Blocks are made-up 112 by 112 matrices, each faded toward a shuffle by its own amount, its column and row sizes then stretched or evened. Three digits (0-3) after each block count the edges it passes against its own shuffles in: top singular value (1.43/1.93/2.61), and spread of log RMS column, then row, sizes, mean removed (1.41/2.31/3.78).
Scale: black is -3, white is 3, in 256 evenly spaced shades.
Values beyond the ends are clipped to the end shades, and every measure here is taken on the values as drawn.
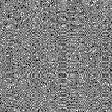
3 0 0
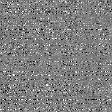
0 1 3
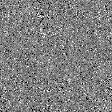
1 1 1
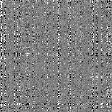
2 3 2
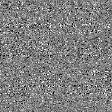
1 1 2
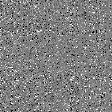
0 2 1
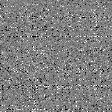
1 1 2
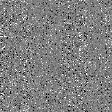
1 2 0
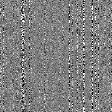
2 3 0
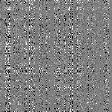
2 3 2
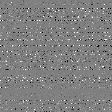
0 1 3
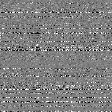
2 0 3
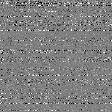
0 1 3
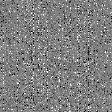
2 2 0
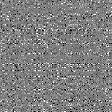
3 1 2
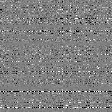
2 1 3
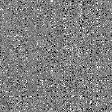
1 2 2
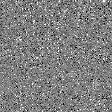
0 1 1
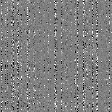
1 3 1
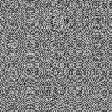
3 0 0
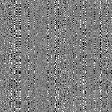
3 3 0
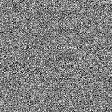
2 0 1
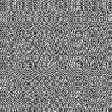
3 0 0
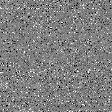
0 0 2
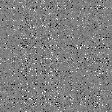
0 2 2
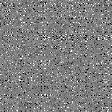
2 1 2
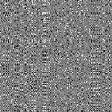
3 2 1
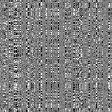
3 3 0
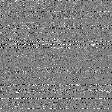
1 1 3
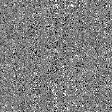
1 2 1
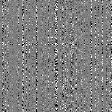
2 3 1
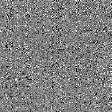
1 2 2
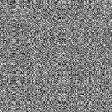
3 1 1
